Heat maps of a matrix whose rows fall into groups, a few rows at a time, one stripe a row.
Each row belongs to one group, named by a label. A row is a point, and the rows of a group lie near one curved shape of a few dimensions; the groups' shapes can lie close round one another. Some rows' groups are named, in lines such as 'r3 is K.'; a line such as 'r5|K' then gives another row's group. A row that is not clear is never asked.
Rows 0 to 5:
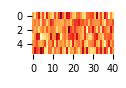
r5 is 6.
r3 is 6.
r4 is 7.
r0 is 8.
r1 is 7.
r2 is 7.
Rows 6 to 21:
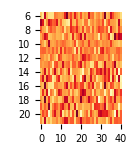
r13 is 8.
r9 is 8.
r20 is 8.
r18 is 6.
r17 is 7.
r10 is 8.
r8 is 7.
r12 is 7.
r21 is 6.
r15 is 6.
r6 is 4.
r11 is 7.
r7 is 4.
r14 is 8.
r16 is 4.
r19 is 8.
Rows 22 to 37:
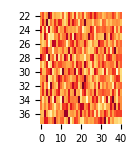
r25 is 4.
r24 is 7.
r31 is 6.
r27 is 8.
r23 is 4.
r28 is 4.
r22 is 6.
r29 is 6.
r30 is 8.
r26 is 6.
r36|6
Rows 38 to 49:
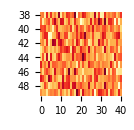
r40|4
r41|6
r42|6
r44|7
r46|8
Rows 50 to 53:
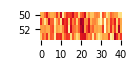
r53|7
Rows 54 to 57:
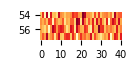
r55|7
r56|6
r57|7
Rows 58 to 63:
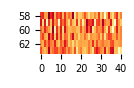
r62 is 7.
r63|8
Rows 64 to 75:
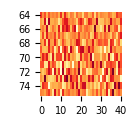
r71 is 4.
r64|7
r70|7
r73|4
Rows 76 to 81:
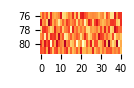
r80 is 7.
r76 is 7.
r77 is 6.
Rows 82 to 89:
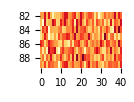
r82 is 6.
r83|6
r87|6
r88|7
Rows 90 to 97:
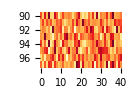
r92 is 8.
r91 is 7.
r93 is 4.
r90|7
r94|7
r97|7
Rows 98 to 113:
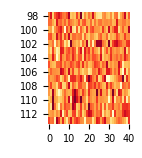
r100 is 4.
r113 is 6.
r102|4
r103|6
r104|6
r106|8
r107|8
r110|4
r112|8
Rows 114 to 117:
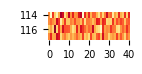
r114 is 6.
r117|6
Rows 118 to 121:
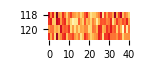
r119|4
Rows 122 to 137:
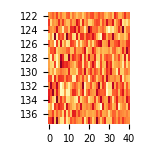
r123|8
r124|8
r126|4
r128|6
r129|6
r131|6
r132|6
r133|6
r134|4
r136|4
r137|6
